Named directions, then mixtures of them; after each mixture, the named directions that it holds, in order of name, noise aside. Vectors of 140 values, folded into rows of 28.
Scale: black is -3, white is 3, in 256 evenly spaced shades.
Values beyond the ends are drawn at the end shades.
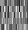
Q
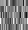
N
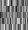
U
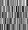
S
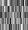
N, Q, U.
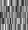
U.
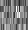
Q, S, U.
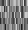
N, Q.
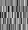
Q, S, U.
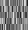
N, Q, S.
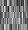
Q, U.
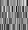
S.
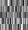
N, U.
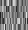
N, U.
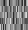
N, S.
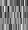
N, Q, U.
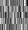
N, Q, S.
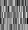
N, Q, U.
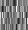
N, S, U.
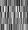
Q.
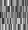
U.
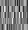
Q, S.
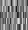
S, U.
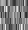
N, Q.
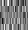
S, U.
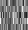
N.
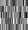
N.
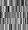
Q, U.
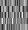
Q, S.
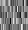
N, S, U.
